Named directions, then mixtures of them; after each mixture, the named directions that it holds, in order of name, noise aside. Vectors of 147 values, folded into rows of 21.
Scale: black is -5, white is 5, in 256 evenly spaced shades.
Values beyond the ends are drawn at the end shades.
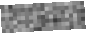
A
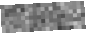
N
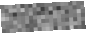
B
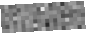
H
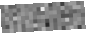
H.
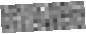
H.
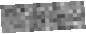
N.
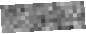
A, N.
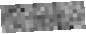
B, N.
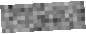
A.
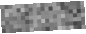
N.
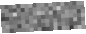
B, H.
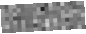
H.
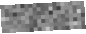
B, N.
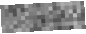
A, N.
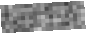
A.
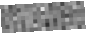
H.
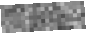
N.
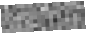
A, H.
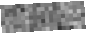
N.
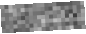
A, N.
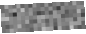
B, H.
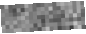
A, N.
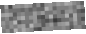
A.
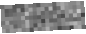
N.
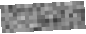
A, H.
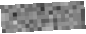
A, B.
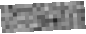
A, H.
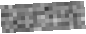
A.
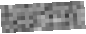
A.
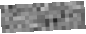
A, H.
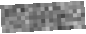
N.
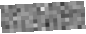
H.
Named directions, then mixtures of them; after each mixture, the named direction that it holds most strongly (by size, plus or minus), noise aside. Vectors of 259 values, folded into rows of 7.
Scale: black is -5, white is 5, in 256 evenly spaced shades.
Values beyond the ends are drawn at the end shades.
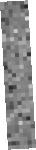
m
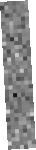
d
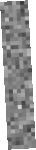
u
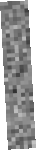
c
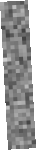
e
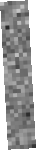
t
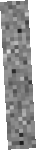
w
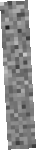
t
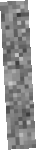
t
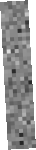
w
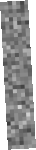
u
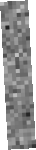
t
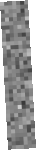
u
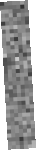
t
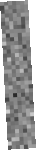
d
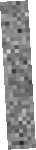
w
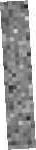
m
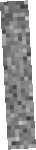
m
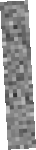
e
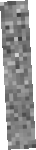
t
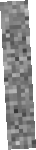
c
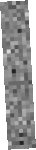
w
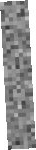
u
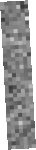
m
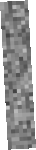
e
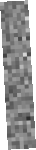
m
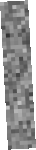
e
